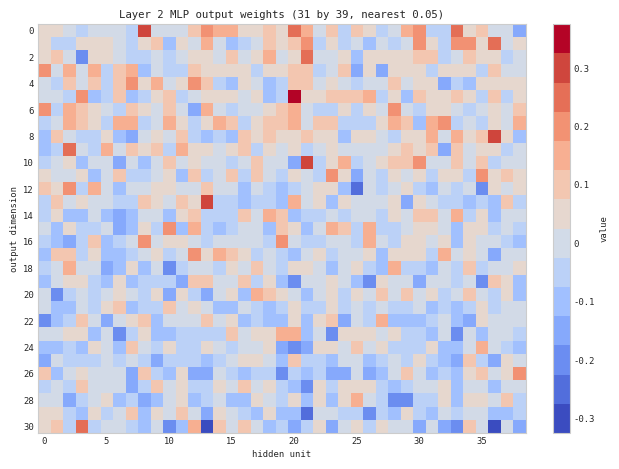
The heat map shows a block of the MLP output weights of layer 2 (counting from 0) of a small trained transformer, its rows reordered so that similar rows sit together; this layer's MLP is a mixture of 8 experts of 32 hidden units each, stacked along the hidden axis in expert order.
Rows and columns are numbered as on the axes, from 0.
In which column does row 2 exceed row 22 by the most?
21
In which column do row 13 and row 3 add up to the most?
13
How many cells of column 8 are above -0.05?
16
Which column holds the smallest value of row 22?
0
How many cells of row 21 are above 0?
7
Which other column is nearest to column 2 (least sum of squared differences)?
28
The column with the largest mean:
20
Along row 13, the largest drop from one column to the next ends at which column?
14
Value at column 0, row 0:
0.05
